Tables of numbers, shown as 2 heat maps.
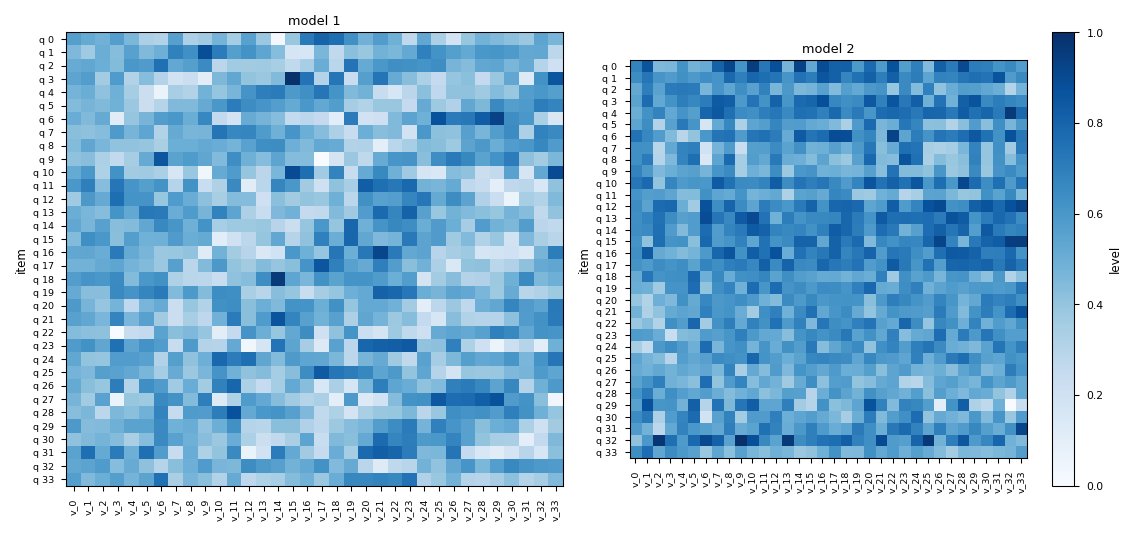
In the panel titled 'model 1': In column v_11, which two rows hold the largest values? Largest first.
q 28, q 26
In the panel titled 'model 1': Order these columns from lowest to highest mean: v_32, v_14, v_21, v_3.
v_32, v_14, v_3, v_21
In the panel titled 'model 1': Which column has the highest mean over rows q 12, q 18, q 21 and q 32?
v_14
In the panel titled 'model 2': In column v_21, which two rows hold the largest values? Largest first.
q 32, q 13
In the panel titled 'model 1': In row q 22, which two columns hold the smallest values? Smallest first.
v_3, v_10
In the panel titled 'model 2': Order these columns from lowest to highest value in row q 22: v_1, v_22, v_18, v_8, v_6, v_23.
v_6, v_1, v_22, v_18, v_8, v_23
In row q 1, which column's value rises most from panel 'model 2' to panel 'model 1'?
v_9
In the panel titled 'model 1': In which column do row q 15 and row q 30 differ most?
v_17
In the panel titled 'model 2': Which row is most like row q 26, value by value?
q 9
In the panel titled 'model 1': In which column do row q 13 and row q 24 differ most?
v_23
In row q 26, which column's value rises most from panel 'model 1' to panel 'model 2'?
v_17
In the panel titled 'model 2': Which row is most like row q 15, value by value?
q 12
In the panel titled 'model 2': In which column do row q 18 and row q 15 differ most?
v_32
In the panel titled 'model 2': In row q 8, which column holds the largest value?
v_23
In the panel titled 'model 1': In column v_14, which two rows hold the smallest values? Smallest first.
q 0, q 16
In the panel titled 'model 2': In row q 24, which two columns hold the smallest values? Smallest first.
v_1, v_0
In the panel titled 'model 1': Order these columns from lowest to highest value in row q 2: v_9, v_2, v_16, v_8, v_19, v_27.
v_16, v_27, v_2, v_8, v_9, v_19
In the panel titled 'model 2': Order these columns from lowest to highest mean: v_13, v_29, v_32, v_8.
v_13, v_32, v_29, v_8
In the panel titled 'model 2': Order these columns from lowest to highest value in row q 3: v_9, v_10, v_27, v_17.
v_27, v_9, v_17, v_10
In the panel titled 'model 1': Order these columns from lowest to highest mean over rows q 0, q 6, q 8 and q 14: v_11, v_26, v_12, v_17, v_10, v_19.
v_11, v_10, v_26, v_12, v_17, v_19
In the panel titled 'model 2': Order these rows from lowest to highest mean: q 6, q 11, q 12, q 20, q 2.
q 11, q 2, q 20, q 6, q 12
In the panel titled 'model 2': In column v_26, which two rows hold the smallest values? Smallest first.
q 29, q 7
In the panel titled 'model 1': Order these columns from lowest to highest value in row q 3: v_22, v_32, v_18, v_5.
v_5, v_22, v_32, v_18
